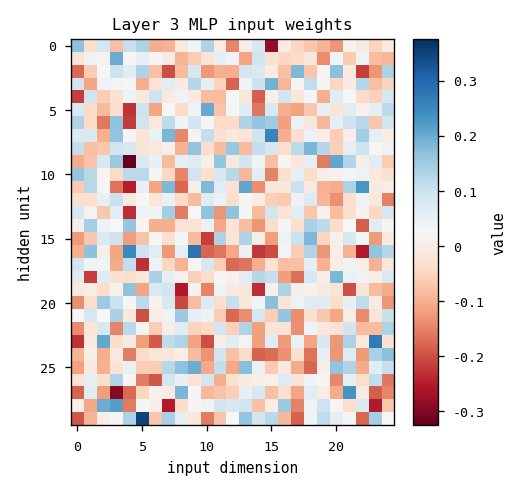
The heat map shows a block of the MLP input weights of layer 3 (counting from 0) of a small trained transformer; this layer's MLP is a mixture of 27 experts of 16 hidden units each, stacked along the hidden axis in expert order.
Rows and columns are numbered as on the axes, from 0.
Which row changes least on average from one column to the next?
12
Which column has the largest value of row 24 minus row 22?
23
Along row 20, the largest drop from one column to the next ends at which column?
8
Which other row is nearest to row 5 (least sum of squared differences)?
13
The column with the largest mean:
21
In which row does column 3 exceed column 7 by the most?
28
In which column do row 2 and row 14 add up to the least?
22
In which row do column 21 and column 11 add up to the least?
16
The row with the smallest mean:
24
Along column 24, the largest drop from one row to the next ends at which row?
26
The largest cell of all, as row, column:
29, 5
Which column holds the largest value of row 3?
15
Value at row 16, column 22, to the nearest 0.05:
-0.25
